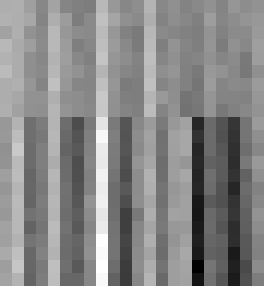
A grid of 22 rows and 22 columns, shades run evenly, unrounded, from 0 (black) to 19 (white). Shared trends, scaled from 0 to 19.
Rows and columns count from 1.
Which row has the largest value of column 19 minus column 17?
21
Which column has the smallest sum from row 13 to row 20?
17
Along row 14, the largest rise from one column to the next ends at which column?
9
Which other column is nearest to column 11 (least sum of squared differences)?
19
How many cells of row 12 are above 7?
17
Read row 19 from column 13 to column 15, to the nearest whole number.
13 8 11
